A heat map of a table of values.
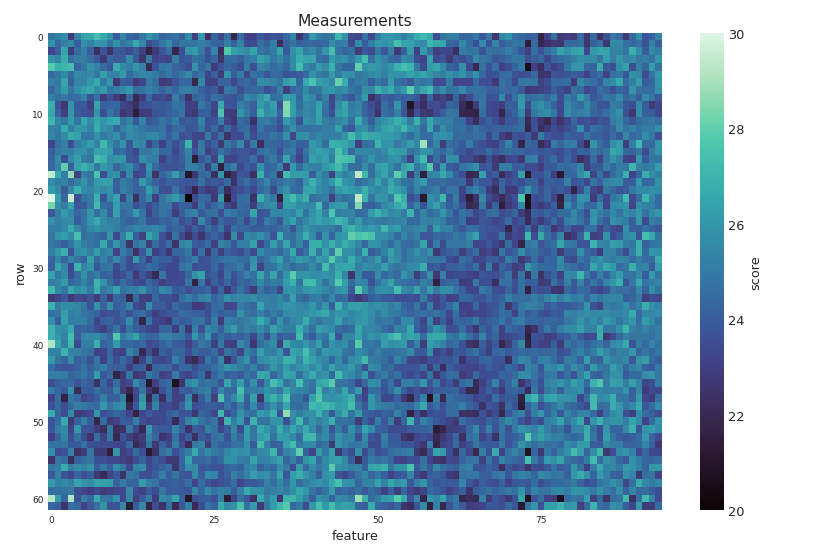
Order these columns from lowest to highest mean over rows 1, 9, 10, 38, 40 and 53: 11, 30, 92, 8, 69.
69, 11, 8, 92, 30
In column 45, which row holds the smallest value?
57
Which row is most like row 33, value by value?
11
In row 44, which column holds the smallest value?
10
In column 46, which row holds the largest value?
26
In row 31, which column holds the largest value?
37
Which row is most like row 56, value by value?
23
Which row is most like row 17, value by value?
7
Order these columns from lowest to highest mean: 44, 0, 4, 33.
4, 33, 0, 44
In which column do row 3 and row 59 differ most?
48
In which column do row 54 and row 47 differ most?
73
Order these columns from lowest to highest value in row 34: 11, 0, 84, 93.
0, 93, 11, 84
